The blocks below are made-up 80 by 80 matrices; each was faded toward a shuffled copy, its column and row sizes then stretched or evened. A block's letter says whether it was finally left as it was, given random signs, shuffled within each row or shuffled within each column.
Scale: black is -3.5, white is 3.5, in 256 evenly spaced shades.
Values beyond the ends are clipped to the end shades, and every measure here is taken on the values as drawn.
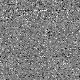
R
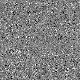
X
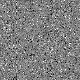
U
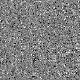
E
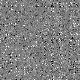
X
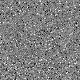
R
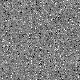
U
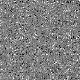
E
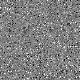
X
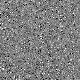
U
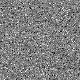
R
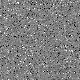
R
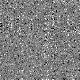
E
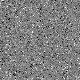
U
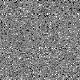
E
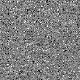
E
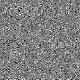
E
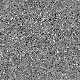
R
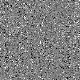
X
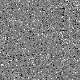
X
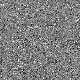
X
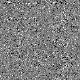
X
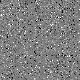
X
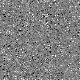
X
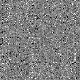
E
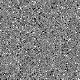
E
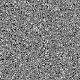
E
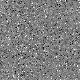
U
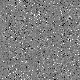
U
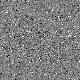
R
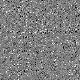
X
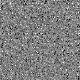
X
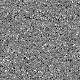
R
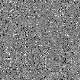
E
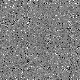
X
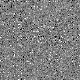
X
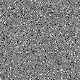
R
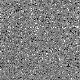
E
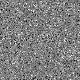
R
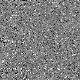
X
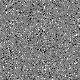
U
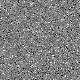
U
